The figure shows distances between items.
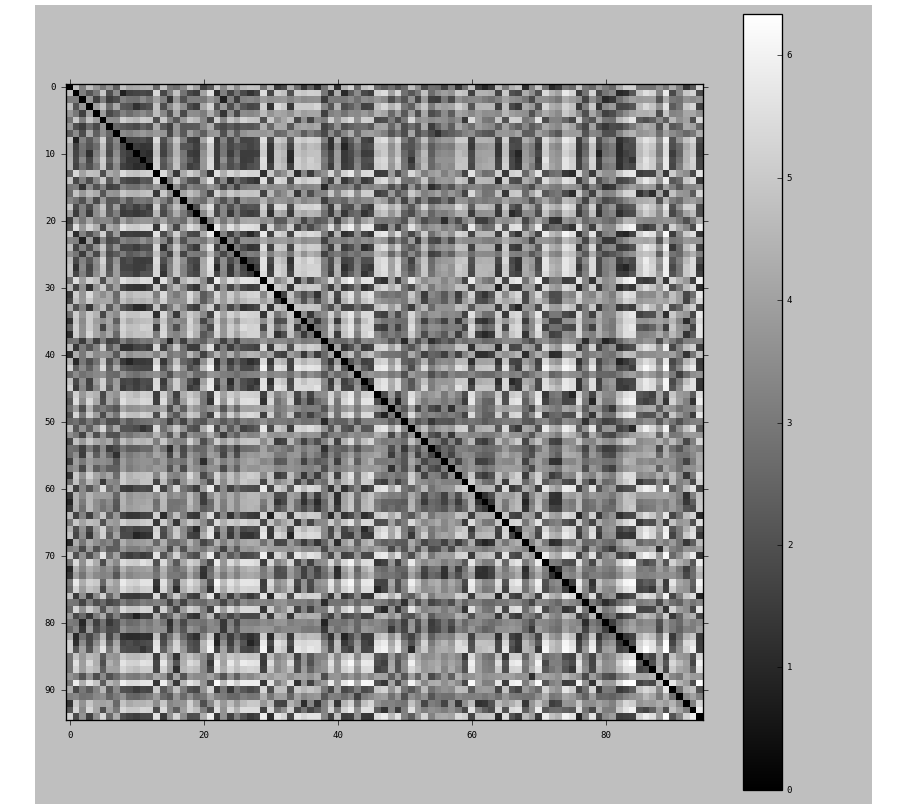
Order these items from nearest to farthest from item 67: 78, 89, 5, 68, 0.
68, 0, 5, 78, 89
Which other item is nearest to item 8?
1
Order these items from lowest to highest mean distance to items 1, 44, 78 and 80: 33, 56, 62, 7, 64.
64, 33, 7, 56, 62
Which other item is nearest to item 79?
10
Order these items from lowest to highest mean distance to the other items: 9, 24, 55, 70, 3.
9, 55, 24, 3, 70
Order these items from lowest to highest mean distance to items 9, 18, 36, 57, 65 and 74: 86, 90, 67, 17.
17, 86, 90, 67
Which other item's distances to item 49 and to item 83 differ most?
47
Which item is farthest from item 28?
89
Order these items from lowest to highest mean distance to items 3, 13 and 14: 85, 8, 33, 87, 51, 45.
33, 45, 8, 51, 85, 87
